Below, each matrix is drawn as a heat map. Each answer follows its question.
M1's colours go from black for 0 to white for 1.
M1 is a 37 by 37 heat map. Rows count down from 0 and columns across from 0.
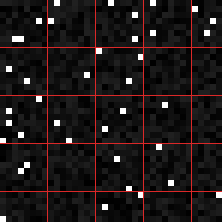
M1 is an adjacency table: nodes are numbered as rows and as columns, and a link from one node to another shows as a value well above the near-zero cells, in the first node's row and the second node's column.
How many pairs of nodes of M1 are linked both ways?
1
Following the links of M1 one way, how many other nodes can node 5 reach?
5
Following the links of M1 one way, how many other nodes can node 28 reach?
7
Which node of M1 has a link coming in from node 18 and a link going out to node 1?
node 20
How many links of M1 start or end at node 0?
5
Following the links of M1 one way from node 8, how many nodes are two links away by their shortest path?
1
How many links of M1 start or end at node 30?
1
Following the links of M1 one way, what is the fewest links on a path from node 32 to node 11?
2
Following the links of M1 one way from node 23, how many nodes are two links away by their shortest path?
4
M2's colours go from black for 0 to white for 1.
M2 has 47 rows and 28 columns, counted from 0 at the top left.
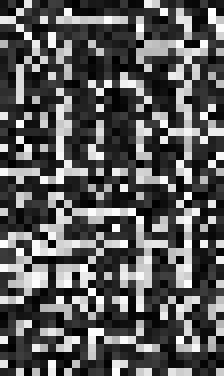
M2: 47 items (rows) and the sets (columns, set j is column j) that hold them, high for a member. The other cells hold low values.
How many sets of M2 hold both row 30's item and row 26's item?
9
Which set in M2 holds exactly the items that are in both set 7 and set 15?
10
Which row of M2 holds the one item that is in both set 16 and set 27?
10
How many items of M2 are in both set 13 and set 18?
2
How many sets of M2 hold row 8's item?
6
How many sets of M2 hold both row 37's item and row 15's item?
5
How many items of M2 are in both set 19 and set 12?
1
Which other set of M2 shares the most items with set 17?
23
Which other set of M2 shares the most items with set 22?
8
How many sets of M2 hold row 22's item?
10
